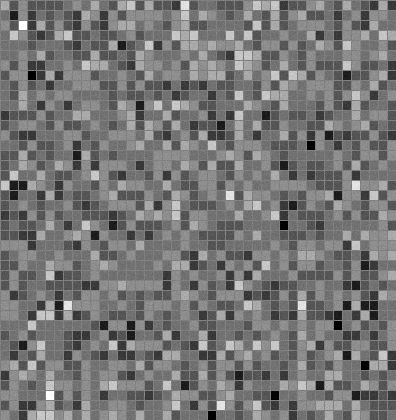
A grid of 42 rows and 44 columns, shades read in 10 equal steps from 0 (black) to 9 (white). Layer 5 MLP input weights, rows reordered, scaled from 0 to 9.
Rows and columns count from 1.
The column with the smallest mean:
9
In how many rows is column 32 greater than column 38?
19
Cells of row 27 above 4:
17
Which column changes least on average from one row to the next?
7
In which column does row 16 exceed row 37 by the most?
41
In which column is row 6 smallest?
26
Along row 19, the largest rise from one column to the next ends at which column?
4
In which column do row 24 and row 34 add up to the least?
15
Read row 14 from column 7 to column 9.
4 5 5
